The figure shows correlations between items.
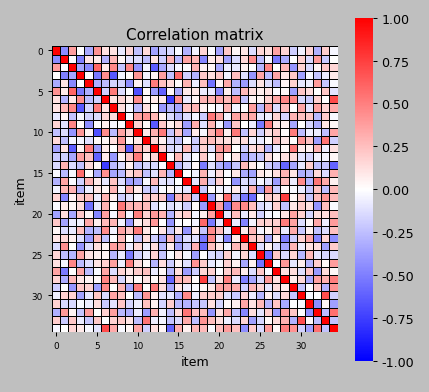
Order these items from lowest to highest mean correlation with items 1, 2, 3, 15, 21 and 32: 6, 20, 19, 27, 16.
19, 27, 20, 16, 6
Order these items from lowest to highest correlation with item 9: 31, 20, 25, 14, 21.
25, 21, 31, 20, 14
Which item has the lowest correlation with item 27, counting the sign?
1
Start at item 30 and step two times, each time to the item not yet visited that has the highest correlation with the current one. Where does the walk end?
11
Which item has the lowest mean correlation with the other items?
14
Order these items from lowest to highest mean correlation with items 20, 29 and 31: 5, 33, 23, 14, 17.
5, 14, 17, 33, 23
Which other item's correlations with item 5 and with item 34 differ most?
10
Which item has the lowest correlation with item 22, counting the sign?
16
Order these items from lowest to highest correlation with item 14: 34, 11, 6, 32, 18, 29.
6, 34, 18, 29, 32, 11
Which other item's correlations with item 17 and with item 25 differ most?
26
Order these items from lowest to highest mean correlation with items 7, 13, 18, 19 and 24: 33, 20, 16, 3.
3, 16, 33, 20
